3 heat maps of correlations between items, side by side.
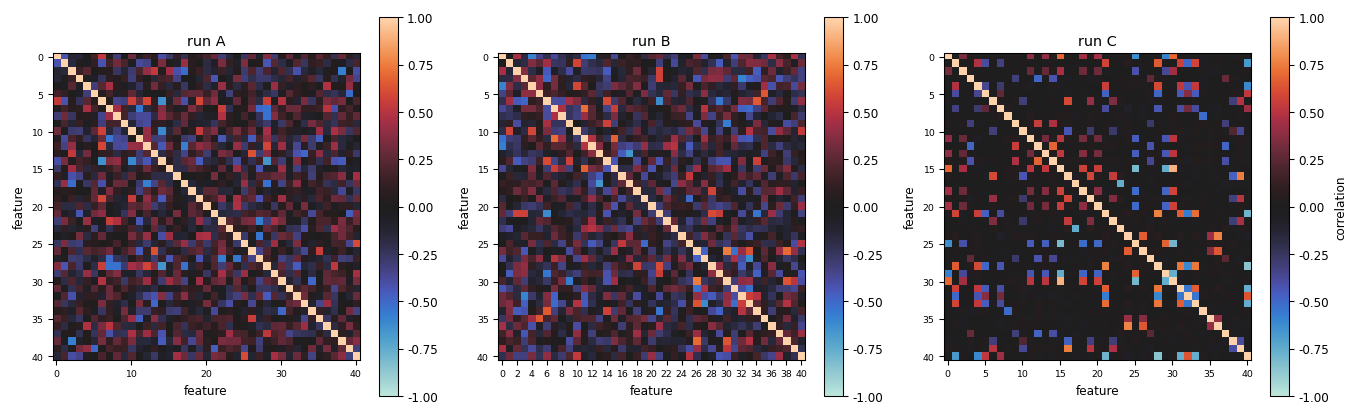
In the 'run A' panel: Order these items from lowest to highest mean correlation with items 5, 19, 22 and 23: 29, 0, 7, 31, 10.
0, 31, 29, 7, 10
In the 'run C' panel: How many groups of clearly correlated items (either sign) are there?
7
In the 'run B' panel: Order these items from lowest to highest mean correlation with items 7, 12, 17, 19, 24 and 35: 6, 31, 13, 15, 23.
13, 6, 23, 31, 15
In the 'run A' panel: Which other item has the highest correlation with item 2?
13
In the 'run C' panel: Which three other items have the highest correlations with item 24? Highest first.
36, 26, 35
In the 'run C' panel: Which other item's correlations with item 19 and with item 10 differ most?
16
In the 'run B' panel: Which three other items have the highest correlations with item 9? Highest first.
14, 6, 34
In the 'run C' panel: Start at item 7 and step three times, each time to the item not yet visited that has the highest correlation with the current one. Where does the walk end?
5
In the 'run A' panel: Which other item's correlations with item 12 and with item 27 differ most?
24
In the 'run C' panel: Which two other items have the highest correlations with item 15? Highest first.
30, 0
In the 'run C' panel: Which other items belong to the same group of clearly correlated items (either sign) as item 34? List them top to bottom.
8
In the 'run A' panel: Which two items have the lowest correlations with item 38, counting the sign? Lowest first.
2, 14
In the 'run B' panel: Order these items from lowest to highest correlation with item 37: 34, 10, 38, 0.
34, 0, 38, 10
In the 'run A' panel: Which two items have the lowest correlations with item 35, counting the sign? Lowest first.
11, 33
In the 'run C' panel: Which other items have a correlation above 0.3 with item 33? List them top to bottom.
1, 4, 21, 28, 31
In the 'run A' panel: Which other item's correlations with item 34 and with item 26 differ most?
30
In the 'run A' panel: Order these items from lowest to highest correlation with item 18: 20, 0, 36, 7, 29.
29, 0, 36, 20, 7
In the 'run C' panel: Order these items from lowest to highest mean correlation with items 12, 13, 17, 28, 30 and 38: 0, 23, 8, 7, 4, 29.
29, 23, 7, 8, 4, 0
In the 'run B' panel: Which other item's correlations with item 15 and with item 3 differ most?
26
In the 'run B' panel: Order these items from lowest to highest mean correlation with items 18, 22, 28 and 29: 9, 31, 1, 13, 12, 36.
1, 9, 13, 12, 31, 36
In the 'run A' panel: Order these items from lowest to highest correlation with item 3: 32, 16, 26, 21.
21, 16, 26, 32
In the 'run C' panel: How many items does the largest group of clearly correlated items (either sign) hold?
10
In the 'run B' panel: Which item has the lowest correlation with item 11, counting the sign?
0
